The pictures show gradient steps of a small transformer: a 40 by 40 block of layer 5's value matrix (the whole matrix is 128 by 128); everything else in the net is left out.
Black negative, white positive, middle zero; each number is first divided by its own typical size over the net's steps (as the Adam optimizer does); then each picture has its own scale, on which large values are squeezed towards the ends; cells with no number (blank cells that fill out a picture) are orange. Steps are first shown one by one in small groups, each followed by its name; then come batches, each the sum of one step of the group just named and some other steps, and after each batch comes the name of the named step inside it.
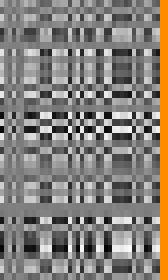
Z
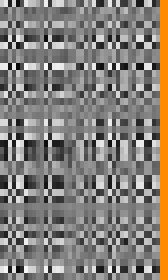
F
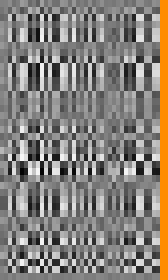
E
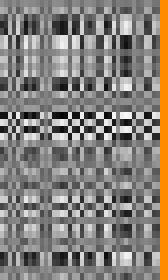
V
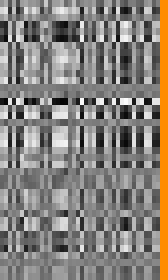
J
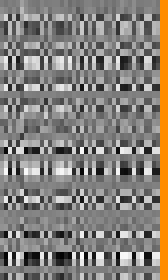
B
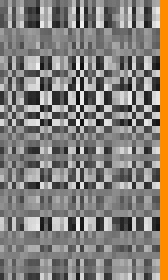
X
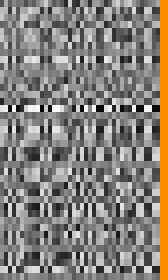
B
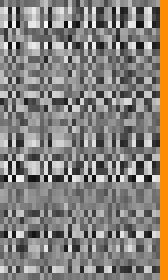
J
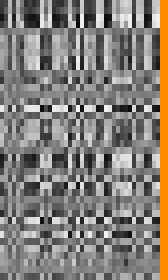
X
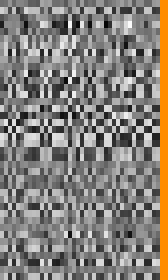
V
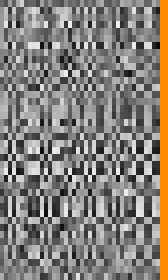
E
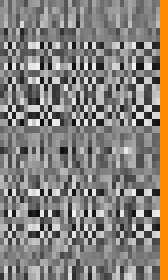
X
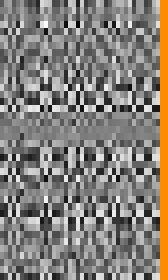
X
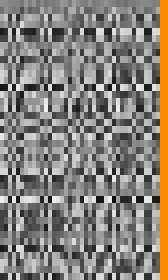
Z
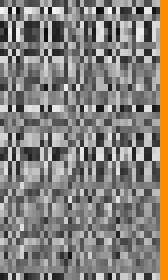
B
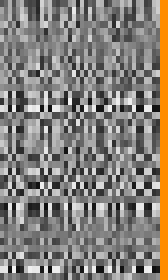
X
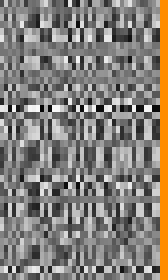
X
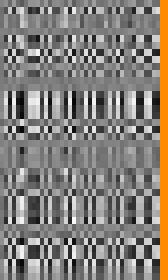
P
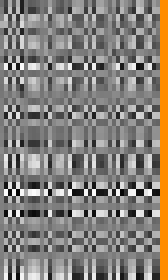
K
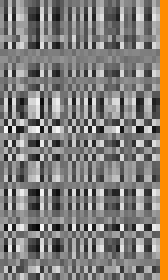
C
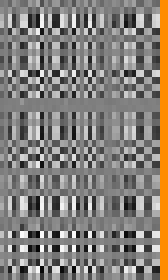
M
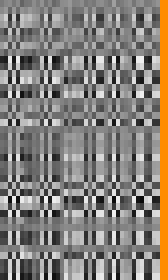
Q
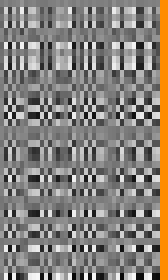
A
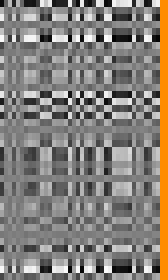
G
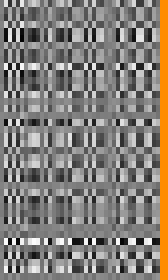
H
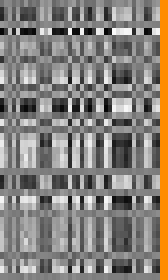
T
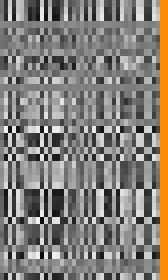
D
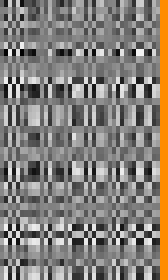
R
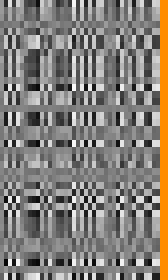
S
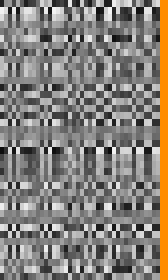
G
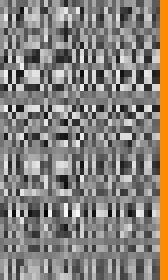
K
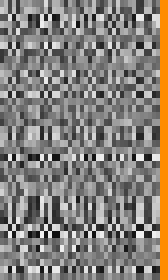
M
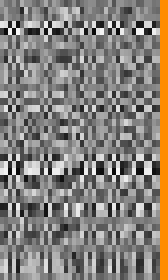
K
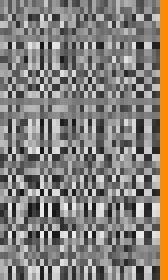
M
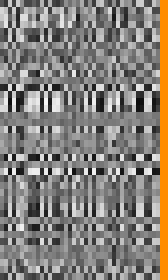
C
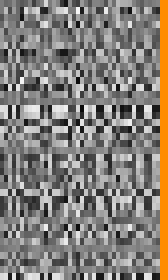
R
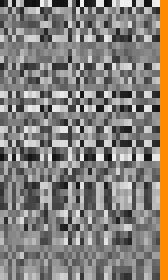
G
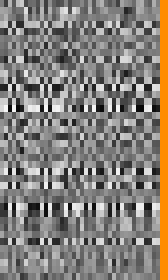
D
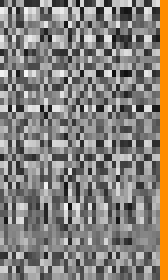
G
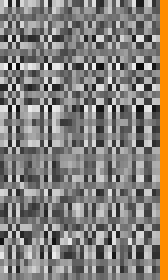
H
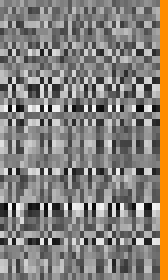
T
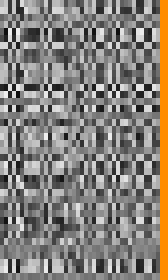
H
